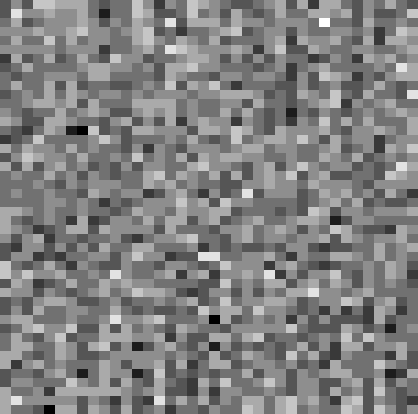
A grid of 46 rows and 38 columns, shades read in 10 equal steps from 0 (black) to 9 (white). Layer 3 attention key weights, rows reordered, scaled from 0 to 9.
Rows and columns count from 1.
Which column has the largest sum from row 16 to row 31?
37
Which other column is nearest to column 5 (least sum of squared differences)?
34
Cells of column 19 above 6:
3
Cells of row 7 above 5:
8
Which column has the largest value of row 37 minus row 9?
27
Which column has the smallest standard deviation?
12
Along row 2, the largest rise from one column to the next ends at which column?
2
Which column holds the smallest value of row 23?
10
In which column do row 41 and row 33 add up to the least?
18
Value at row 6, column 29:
6
